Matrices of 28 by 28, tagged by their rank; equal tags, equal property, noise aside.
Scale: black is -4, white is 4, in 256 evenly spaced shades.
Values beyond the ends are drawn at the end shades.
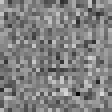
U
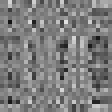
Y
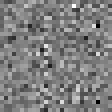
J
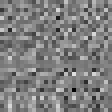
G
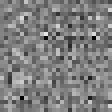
J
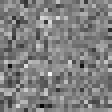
J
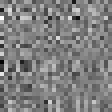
Y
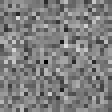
U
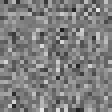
U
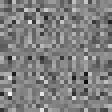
G
